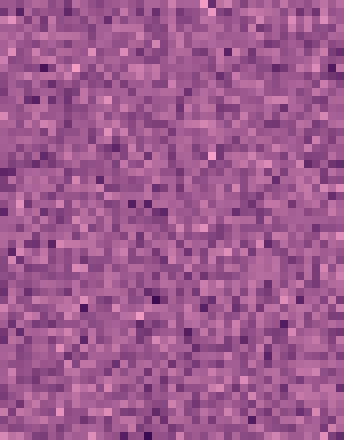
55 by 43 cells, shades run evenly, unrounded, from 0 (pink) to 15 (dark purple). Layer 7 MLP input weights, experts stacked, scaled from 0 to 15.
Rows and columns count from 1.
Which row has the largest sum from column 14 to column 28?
38
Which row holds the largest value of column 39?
21
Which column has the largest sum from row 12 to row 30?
9
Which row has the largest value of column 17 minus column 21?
26
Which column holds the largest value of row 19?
15
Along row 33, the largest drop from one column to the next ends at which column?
22
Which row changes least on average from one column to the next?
8
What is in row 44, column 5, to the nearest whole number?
6
